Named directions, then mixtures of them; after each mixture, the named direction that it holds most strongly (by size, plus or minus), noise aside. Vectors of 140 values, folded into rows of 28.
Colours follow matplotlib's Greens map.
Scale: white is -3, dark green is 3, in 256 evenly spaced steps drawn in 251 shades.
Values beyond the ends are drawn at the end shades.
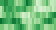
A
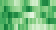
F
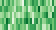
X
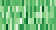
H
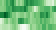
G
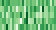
H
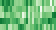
A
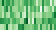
H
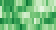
A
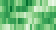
A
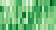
H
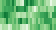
G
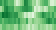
F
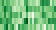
F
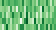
H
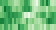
F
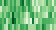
X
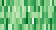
X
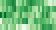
G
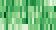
G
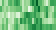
F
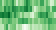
G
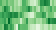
F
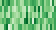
X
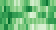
F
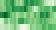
G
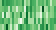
H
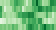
A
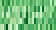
H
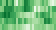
G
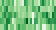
X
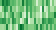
H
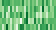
H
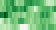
G
